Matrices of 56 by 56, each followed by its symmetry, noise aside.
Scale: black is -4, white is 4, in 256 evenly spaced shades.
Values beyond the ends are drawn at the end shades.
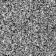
mirrored top to bottom.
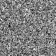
antisymmetric.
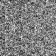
mirrored top to bottom.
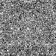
mirrored left to right.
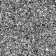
no symmetry.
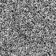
symmetric across the other diagonal.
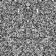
mirrored left to right.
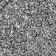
symmetric.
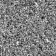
antisymmetric.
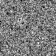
symmetric.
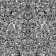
mirrored left to right.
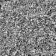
symmetric.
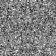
mirrored left to right.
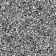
symmetric.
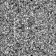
mirrored top to bottom.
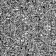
mirrored top to bottom.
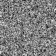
no symmetry.
